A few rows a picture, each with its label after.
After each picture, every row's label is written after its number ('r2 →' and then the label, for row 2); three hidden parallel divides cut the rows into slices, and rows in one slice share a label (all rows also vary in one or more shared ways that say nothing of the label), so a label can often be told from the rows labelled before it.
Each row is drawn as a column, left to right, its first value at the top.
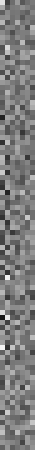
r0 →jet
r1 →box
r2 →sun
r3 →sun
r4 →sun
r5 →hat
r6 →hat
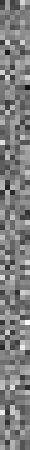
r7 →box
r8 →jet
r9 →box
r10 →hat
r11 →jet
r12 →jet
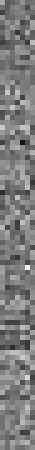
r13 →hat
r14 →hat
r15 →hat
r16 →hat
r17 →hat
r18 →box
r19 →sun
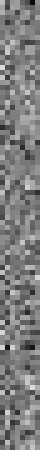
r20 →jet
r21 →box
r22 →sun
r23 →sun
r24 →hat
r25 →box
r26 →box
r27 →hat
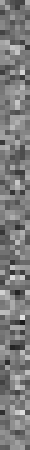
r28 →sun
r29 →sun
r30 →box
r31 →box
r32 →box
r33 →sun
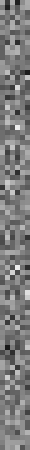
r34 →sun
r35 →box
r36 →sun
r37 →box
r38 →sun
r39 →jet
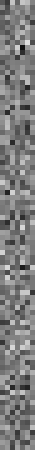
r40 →hat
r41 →box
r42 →jet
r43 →hat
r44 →jet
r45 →jet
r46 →hat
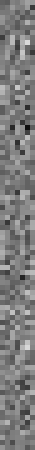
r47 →hat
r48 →hat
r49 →sun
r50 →hat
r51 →sun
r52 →jet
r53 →sun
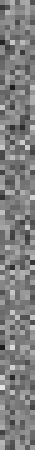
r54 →box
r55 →sun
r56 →jet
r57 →hat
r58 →sun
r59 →sun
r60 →hat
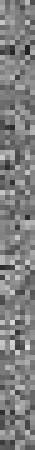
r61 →jet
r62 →sun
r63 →jet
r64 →box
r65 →hat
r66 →jet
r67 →hat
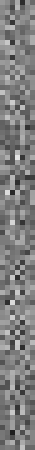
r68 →sun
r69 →sun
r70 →box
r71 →jet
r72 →box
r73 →sun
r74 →sun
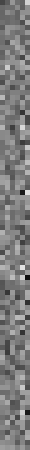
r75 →hat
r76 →hat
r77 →sun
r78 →hat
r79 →box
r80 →jet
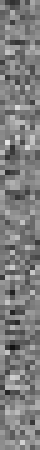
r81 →sun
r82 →box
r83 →box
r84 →box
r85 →hat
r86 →hat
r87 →sun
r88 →hat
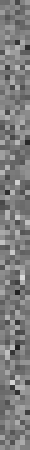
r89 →sun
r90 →hat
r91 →sun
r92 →box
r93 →hat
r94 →sun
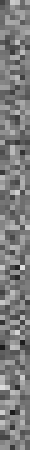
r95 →box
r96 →hat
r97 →jet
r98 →jet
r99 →box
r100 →sun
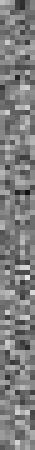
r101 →sun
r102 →jet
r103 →sun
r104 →box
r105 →box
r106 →box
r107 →sun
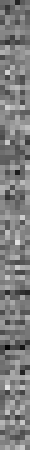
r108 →hat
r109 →box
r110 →hat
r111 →box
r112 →box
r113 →hat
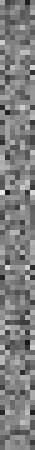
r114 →jet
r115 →box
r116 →hat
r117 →hat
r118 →hat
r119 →box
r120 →jet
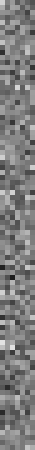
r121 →jet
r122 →sun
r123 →jet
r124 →hat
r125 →hat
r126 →hat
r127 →hat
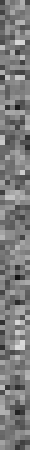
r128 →box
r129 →sun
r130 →sun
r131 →jet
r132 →jet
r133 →hat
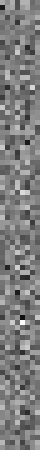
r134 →hat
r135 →sun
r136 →sun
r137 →box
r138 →jet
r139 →jet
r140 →hat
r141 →hat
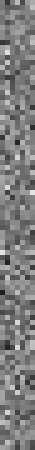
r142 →hat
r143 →box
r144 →hat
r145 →jet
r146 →hat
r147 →sun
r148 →jet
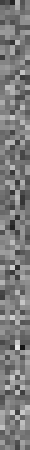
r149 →hat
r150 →hat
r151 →box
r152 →jet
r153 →box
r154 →hat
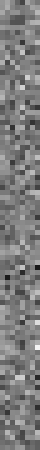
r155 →sun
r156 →sun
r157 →sun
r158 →hat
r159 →box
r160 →sun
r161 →sun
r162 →jet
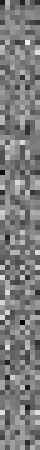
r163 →box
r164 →jet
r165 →hat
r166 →hat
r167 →box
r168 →jet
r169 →hat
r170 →box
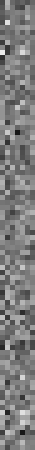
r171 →box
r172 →jet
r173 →hat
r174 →hat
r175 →box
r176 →hat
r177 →hat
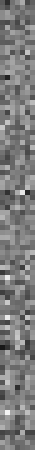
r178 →box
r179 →box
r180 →hat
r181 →sun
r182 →sun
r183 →box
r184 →hat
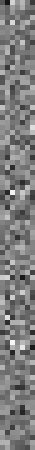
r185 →hat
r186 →box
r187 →jet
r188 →sun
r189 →jet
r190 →sun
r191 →box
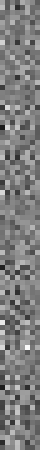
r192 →jet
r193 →box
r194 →sun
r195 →box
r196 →sun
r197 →jet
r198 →hat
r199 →sun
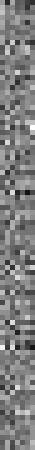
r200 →jet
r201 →box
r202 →jet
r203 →box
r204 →hat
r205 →box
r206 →box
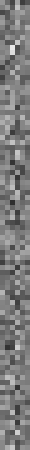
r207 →hat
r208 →hat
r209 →box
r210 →jet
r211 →hat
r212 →hat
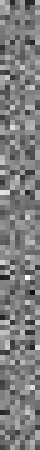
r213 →jet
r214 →jet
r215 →box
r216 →hat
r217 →sun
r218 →box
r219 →box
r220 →jet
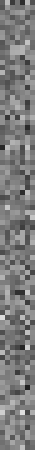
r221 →hat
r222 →sun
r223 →hat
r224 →hat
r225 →box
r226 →jet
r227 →hat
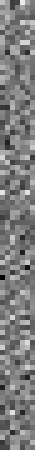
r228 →jet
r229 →sun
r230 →box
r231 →hat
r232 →jet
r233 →jet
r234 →hat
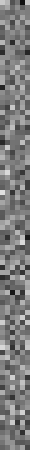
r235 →jet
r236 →sun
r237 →box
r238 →sun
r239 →box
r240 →jet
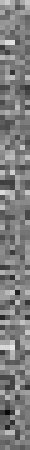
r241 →jet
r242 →jet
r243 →jet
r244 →hat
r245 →sun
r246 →jet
